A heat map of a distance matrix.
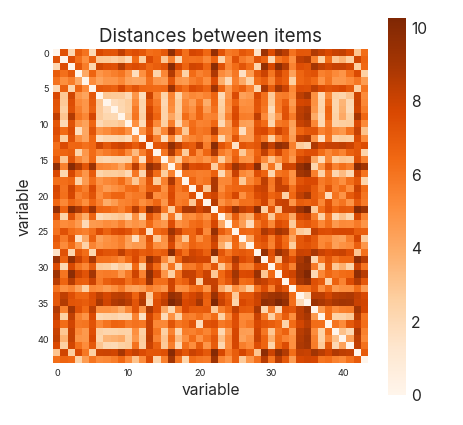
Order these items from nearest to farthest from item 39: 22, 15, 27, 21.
15, 27, 21, 22
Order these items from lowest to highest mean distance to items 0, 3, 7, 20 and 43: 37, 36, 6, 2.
6, 37, 2, 36
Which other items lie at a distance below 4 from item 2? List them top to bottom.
0, 5, 28, 42
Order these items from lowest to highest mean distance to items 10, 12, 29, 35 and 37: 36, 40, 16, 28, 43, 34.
40, 36, 16, 43, 34, 28
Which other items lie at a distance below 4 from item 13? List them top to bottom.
25, 34, 35
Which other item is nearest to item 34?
35
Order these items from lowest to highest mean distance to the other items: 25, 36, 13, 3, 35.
3, 36, 25, 13, 35
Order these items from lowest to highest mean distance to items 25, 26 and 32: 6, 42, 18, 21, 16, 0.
18, 6, 21, 0, 42, 16
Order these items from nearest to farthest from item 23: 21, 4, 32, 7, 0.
7, 4, 21, 32, 0
